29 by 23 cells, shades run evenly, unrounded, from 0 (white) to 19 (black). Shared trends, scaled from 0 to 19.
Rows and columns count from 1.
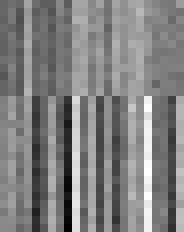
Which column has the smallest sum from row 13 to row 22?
19
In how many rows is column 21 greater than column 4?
28
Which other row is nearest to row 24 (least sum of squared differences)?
23
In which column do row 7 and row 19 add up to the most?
5
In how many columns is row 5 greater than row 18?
10
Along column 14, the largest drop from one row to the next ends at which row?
13
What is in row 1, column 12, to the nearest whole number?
9
